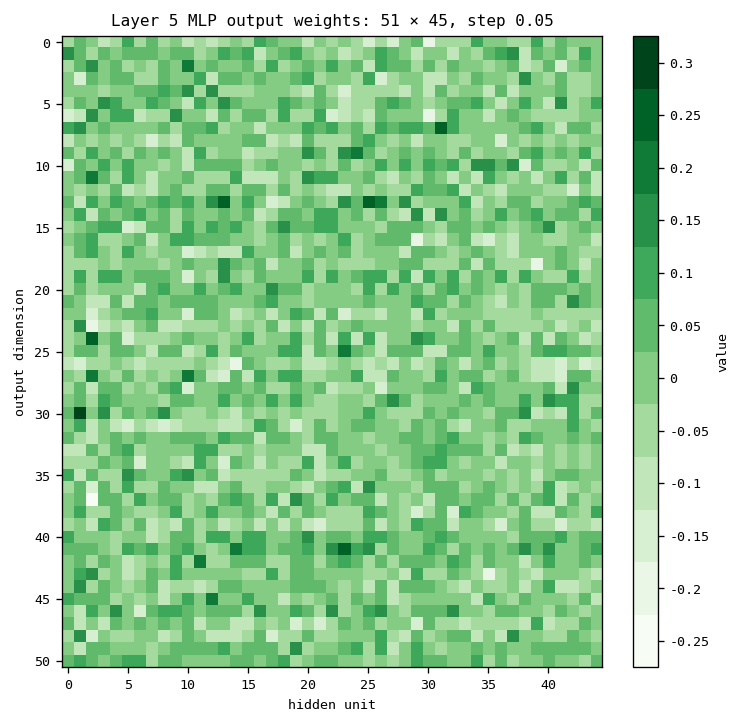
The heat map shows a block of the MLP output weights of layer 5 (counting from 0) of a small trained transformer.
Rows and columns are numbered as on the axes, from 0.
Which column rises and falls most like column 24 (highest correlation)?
43
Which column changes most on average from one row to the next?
2
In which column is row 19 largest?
13
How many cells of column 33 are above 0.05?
2
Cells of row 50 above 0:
21
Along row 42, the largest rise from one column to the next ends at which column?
11
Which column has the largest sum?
1
